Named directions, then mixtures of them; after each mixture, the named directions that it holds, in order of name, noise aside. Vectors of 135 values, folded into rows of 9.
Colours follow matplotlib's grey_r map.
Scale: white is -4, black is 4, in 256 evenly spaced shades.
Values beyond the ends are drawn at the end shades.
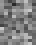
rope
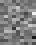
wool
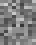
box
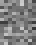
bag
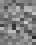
box, rope, wool.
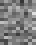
bag, wool.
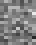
bag, wool.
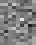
box, rope, wool.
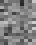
bag.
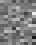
wool.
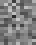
box, wool.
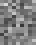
box.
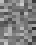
bag.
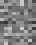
bag.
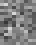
bag, box.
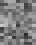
box, rope.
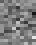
wool.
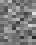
wool.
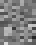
bag, wool.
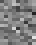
rope, wool.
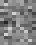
bag, box.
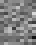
bag, wool.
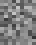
box, rope, wool.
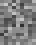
box.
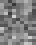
rope, wool.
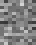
bag.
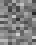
bag, box, wool.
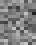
bag, wool.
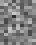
box, wool.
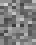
box.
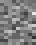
wool.
